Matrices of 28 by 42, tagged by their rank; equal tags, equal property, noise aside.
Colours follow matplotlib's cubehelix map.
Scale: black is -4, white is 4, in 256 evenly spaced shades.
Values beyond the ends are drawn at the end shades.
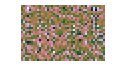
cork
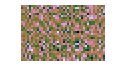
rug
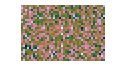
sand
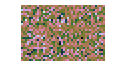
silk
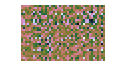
rug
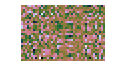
cork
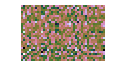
cork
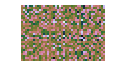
cork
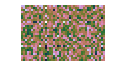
cork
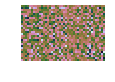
silk
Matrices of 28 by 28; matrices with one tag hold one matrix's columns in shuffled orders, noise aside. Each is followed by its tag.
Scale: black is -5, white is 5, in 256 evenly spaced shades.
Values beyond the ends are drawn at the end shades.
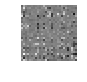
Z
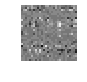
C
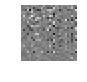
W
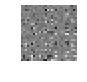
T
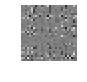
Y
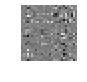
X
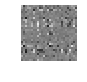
C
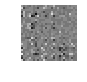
Z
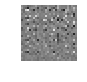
W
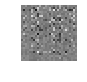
W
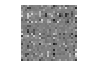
X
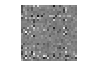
Y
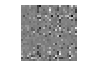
Y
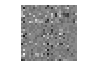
X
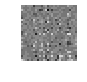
T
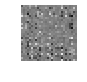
Z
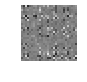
Y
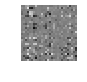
Z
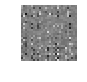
Z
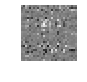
C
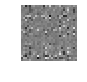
Y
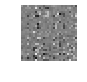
Z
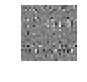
C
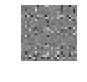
Y
